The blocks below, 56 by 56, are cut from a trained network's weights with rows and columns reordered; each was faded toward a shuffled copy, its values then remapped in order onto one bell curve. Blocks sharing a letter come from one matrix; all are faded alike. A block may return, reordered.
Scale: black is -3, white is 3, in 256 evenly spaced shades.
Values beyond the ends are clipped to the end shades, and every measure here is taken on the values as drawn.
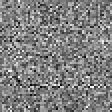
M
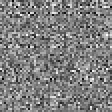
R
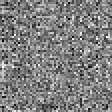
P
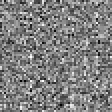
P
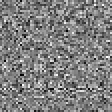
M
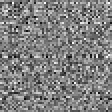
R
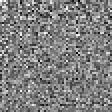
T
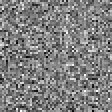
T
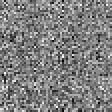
T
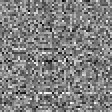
M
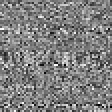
R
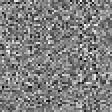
P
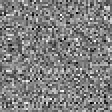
M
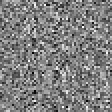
T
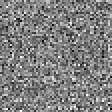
M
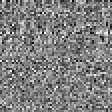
M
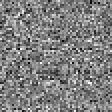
M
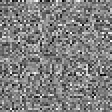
R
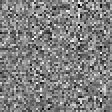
P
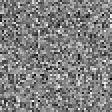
T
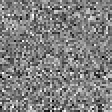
R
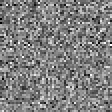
R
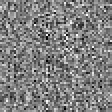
T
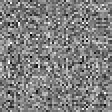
P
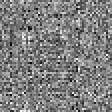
T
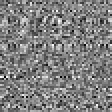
R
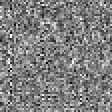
P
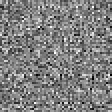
M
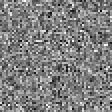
R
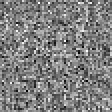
P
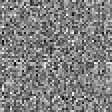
T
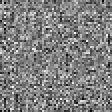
T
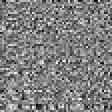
R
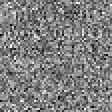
M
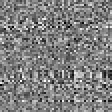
R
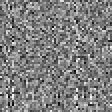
P
